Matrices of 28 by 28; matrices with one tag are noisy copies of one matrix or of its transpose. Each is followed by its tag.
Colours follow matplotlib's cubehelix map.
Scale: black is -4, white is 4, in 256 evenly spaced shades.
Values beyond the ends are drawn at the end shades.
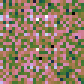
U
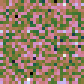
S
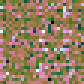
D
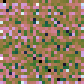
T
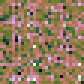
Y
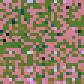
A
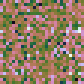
A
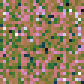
Y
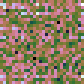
T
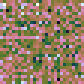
T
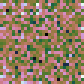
T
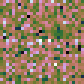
D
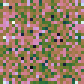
T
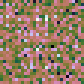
U
